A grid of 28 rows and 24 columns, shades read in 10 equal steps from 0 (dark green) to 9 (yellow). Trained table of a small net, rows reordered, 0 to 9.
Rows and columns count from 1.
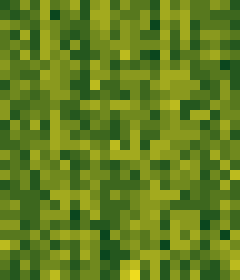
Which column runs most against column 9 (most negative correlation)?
11
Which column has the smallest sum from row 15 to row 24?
21
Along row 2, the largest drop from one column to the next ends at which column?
6
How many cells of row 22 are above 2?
15
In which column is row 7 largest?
10
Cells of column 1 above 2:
19
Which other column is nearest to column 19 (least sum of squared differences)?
5
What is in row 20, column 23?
3
